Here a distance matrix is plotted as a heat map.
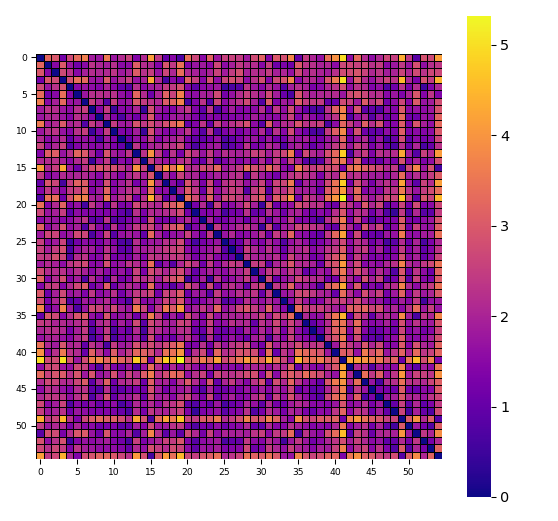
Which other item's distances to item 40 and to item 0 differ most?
19
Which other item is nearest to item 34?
5
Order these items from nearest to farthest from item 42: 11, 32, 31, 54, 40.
11, 31, 32, 40, 54
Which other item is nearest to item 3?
17
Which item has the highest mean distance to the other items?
41
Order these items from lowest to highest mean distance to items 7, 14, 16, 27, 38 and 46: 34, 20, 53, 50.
50, 53, 20, 34
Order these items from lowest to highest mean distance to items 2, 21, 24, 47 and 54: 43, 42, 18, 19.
42, 18, 43, 19
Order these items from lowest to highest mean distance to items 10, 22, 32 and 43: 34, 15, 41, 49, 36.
36, 34, 15, 49, 41
